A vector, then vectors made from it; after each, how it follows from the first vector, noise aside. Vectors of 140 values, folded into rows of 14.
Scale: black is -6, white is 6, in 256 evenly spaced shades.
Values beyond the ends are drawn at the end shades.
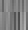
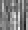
negated, scaled up.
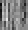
wrapped around, scaled up.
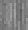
wrapped around, negated, shrunk.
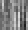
negated, scaled up.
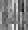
wrapped around, negated, scaled up.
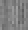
wrapped around, negated, shrunk.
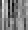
reversed, scaled up.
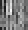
wrapped around, scaled up.
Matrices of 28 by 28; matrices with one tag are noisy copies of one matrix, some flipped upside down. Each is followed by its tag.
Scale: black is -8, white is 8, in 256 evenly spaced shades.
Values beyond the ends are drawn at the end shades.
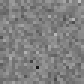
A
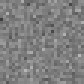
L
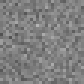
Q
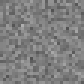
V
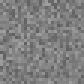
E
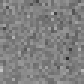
L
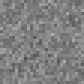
E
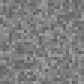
Q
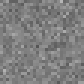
E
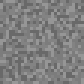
Q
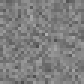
V
